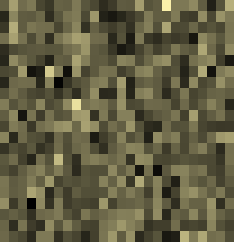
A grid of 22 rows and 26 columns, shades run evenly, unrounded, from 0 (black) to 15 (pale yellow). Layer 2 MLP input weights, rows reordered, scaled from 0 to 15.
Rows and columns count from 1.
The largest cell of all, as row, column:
1, 19
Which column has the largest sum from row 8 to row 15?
14
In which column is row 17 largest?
16
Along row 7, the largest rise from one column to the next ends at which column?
6
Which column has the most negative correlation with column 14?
23
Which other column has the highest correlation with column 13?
15
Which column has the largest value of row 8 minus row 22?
20
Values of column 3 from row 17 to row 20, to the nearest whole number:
6 6 6 5
